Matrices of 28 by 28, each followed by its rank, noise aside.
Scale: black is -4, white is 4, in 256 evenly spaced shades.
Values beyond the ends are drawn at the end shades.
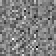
six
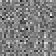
six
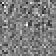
six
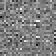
six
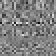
three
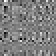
three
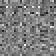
four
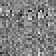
five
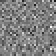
four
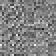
five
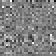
four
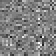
five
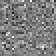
six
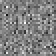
four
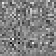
five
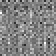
six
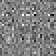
four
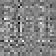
three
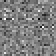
four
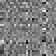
three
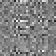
four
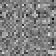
four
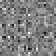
four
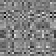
three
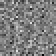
six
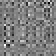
three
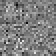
six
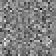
five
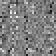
four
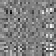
three
